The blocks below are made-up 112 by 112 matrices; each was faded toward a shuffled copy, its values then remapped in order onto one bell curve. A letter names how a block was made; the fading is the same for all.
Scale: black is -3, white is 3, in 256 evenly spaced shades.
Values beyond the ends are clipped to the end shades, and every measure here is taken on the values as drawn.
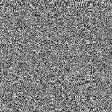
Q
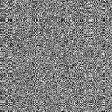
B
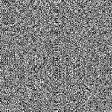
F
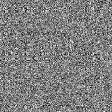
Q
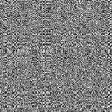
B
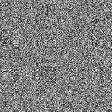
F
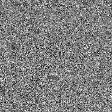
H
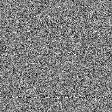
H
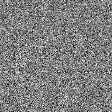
H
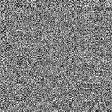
F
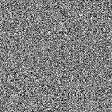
Q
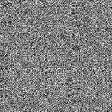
F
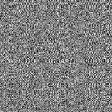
B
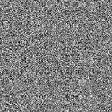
F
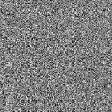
F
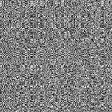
B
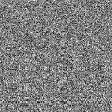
Q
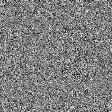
H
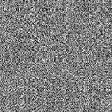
F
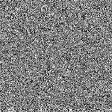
H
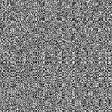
B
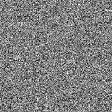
Q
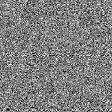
Q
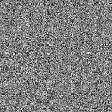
Q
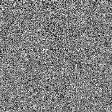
H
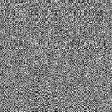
B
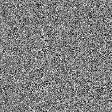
H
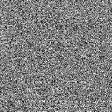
Q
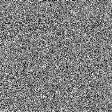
H
